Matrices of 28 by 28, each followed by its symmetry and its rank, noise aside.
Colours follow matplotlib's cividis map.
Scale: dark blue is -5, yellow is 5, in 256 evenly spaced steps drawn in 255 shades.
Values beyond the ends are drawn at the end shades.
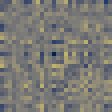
symmetric, rank three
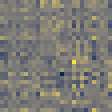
antisymmetric, rank four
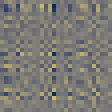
no symmetry, rank two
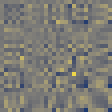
symmetric, rank three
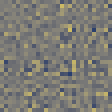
antisymmetric, rank four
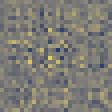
antisymmetric, rank four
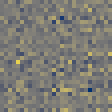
no symmetry, rank four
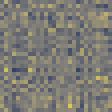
no symmetry, rank three
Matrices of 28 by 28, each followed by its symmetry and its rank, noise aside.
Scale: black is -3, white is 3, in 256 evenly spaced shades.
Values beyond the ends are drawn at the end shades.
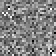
no symmetry, rank eight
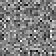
antisymmetric, rank six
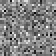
no symmetry, rank eight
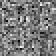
no symmetry, rank seven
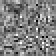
no symmetry, rank seven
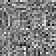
antisymmetric, rank eight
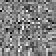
no symmetry, rank six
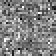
no symmetry, rank eight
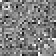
symmetric, rank eight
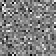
no symmetry, rank six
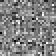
no symmetry, rank seven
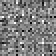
symmetric, rank six
